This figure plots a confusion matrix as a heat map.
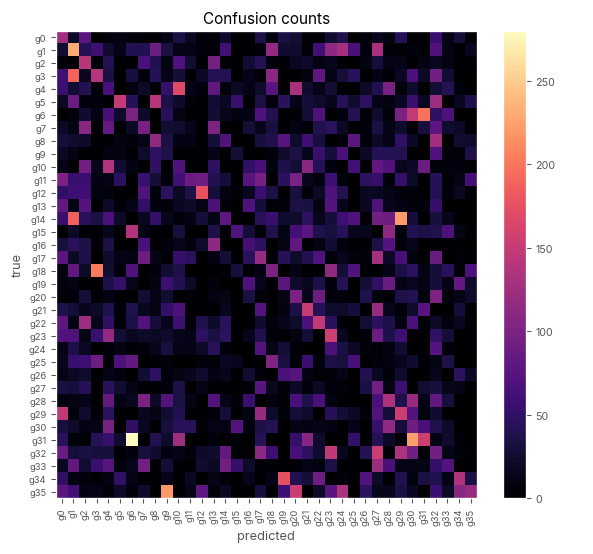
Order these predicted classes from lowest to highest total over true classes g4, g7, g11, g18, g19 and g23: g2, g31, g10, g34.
g31, g34, g2, g10
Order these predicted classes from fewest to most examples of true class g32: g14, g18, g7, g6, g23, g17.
g6, g7, g18, g14, g17, g23
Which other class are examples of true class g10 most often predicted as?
g4
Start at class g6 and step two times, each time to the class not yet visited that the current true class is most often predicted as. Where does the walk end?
g30
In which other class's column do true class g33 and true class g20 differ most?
g27
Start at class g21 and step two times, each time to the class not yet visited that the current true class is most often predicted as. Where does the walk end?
g17
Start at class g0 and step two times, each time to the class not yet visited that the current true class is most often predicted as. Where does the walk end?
g13
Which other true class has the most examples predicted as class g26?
g34
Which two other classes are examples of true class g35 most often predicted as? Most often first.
g9, g20
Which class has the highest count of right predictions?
g1
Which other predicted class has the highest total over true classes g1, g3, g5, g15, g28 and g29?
g32
